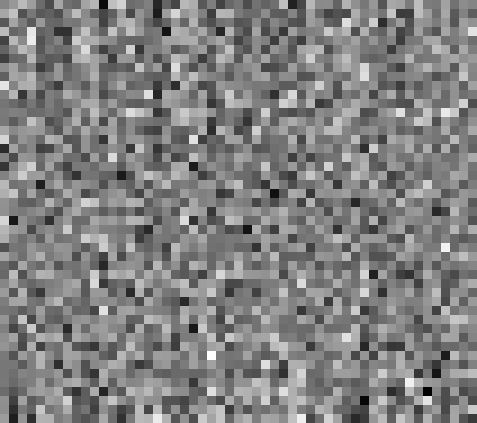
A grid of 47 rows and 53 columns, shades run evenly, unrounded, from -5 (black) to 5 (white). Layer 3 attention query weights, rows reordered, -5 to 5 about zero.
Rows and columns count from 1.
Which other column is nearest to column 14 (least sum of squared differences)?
44
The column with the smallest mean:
18
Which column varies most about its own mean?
41
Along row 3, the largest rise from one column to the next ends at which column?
39
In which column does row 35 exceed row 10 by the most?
12
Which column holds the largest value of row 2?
20
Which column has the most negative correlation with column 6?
21
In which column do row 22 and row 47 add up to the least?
35
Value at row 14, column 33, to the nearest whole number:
2
